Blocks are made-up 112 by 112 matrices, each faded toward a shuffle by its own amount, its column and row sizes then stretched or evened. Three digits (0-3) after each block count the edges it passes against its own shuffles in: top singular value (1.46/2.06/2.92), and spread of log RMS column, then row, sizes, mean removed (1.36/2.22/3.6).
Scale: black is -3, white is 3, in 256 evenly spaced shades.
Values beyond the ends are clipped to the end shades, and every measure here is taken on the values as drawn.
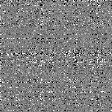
0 2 3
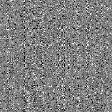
2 2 1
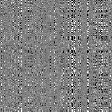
3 3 1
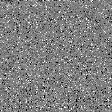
1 1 1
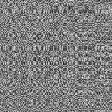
3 1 1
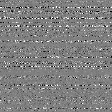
1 0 3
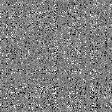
0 2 2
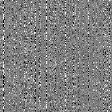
2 3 0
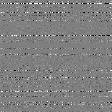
2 1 3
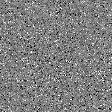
0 1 1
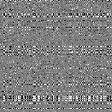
3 2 3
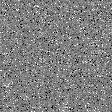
0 0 1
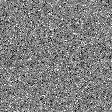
0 0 0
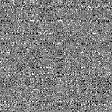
2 0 2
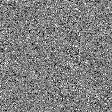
0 1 0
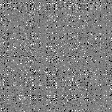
2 2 2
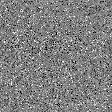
0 0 1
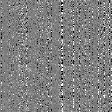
2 3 0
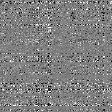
1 2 3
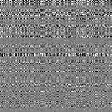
3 1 3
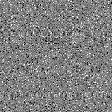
2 0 0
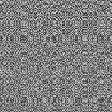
3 1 2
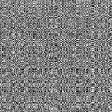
3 2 2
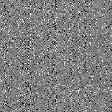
2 2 0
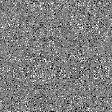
1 1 2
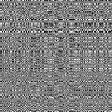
3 1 3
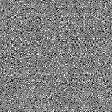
2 0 1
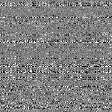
2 0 3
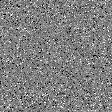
0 0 1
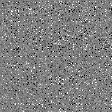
0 2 2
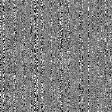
0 3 0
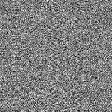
2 0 1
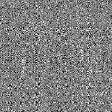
2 2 2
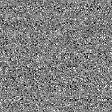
1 1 2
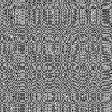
3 0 0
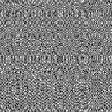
3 0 2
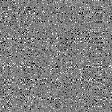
2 1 2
